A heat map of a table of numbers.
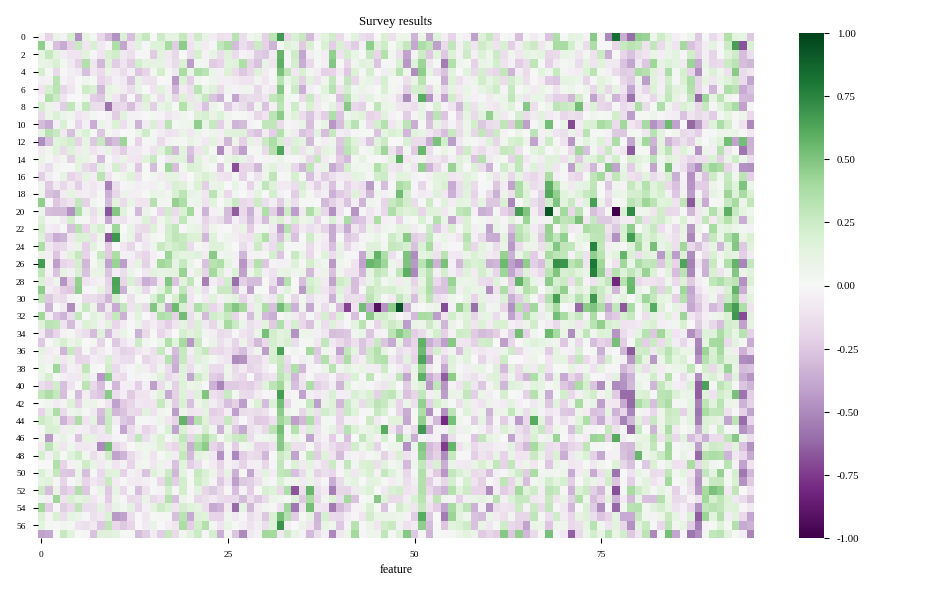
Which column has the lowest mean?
88
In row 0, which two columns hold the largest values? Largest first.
77, 32
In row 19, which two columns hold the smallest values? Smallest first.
87, 63
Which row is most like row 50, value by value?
51
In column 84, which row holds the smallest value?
12
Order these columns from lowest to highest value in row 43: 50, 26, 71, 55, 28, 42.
26, 71, 28, 50, 42, 55
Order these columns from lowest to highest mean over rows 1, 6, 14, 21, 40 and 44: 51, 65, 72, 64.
64, 65, 72, 51
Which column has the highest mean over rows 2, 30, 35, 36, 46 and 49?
32
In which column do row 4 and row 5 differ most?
81
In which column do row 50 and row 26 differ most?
74
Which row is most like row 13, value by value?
45
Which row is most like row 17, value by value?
18
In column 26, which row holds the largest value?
31
